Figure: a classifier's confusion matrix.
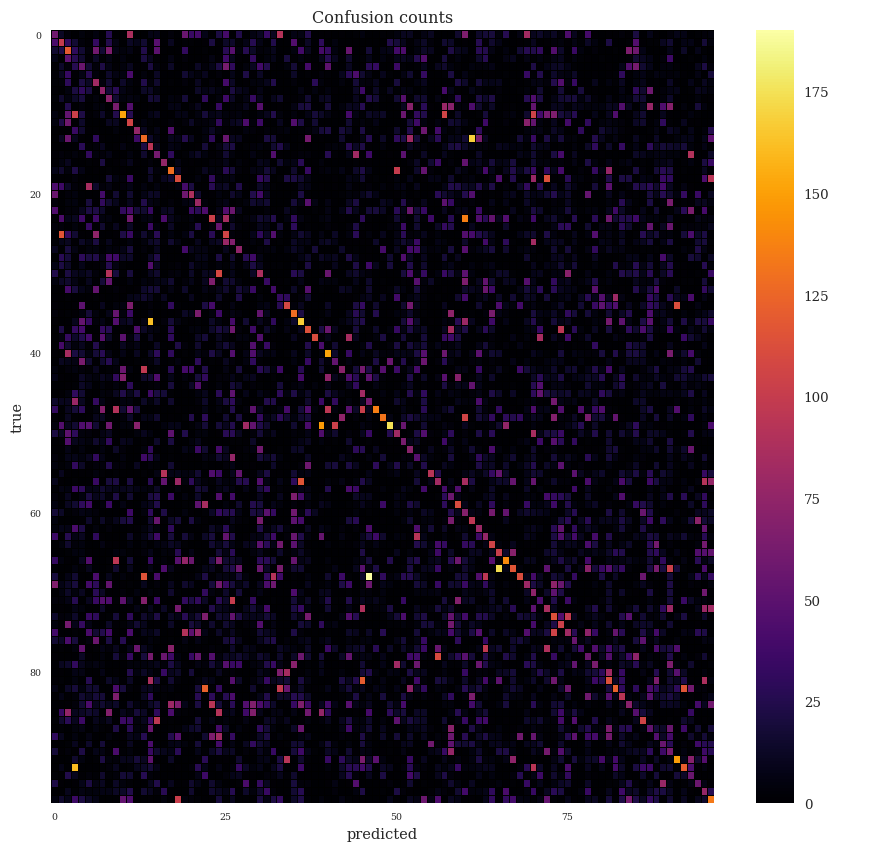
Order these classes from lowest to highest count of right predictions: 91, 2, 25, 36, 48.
25, 2, 48, 91, 36
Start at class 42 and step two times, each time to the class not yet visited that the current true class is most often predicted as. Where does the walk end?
61
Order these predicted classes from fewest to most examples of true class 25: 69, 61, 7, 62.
7, 69, 62, 61
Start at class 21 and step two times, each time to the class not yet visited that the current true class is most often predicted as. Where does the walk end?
58
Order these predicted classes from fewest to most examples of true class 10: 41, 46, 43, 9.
41, 46, 9, 43
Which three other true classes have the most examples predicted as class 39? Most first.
49, 85, 63
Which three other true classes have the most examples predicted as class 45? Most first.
81, 47, 72
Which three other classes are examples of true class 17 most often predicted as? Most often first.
50, 81, 54
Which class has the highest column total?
70
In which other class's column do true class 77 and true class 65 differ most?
63
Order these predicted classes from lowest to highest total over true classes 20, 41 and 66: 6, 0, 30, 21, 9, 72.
6, 72, 21, 30, 0, 9
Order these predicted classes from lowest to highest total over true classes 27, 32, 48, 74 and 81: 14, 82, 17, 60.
17, 82, 14, 60
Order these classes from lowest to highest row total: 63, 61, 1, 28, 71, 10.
28, 1, 61, 71, 63, 10
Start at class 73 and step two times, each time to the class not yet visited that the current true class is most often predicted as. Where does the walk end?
19
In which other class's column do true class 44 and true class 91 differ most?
34
